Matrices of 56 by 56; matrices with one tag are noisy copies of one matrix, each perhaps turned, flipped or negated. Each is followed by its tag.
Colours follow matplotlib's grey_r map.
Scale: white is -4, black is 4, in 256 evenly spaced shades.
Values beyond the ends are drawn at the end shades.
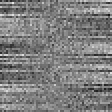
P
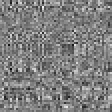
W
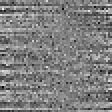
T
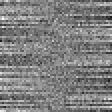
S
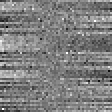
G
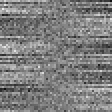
P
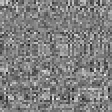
W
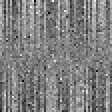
S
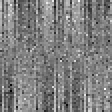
P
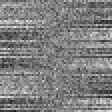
P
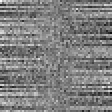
S
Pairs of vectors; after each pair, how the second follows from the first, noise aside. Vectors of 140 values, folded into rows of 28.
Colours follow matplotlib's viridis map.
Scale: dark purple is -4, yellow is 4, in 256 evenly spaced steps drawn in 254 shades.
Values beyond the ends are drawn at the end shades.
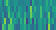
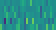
negated, partly zeroed.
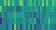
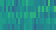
wrapped around, shrunk.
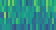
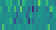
wrapped around, negated, partly zeroed.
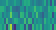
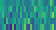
sign-scrambled.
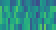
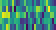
wrapped around, negated, scaled up.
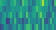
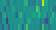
partly zeroed.
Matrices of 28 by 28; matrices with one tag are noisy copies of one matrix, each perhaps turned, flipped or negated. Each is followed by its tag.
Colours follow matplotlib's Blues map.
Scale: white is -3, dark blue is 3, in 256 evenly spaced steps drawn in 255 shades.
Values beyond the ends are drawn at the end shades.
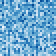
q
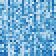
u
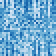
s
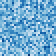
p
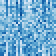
s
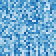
p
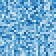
p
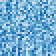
p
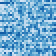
u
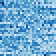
u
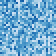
q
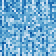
u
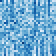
s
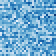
q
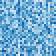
q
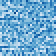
q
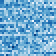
u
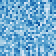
p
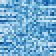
s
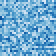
q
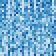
u
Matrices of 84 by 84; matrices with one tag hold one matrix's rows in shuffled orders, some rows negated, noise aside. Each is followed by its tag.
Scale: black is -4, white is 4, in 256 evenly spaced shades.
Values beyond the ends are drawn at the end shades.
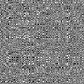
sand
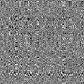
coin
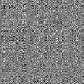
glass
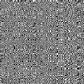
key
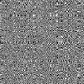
key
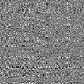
sand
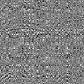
sand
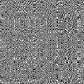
key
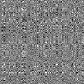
glass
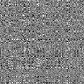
sand
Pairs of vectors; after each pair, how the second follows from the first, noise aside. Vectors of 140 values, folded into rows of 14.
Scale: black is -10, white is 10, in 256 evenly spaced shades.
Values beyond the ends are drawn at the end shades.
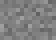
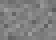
reversed, negated, partly zeroed.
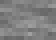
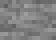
reversed.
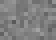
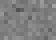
reversed, negated, partly zeroed.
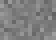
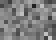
reversed, negated, scaled up.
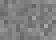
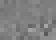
partly zeroed.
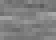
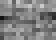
negated, scaled up.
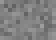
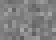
wrapped around, negated.
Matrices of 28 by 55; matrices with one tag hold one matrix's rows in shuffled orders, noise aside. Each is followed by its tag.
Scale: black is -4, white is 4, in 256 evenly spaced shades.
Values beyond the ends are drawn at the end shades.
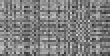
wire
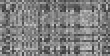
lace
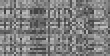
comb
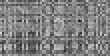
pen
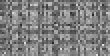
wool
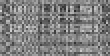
lace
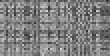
wire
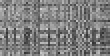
wire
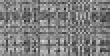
wire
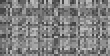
wool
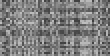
lace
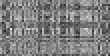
lace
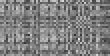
wire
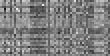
comb
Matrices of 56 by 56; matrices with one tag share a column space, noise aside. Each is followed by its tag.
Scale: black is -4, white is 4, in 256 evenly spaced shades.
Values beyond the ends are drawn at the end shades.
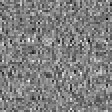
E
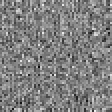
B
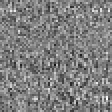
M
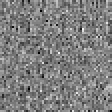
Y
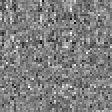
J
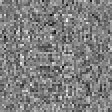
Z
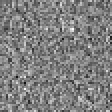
Y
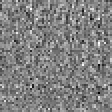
J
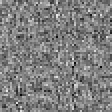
Z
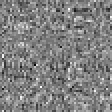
M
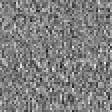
M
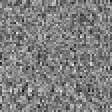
Z
